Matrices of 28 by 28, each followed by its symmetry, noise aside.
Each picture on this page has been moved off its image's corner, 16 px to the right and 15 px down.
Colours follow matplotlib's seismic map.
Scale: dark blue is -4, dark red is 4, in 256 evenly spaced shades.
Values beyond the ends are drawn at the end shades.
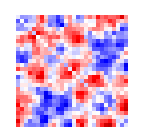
symmetric.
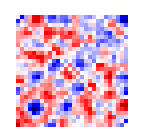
symmetric across the other diagonal.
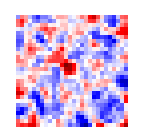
symmetric.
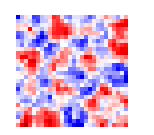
symmetric.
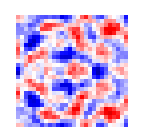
mirrored top to bottom.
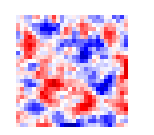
antisymmetric.
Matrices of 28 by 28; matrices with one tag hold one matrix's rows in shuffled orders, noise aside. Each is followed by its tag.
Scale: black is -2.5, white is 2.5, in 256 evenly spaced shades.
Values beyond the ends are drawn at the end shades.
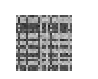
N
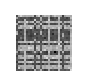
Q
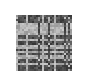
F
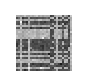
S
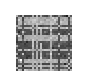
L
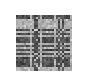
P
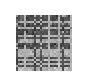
Q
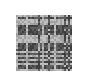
F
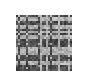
N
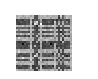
P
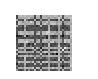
Q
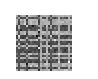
N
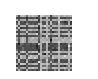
N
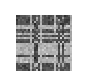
P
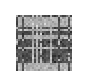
L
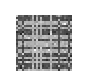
L
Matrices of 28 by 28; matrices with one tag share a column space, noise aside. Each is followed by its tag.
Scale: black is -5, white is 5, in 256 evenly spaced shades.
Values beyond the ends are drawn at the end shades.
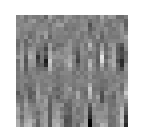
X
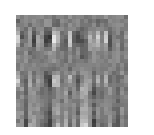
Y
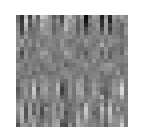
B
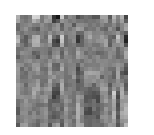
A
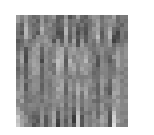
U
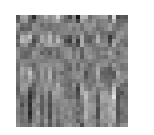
A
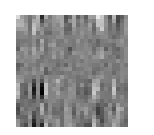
B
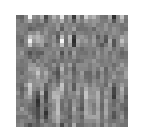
A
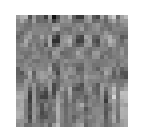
A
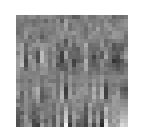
X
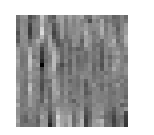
U
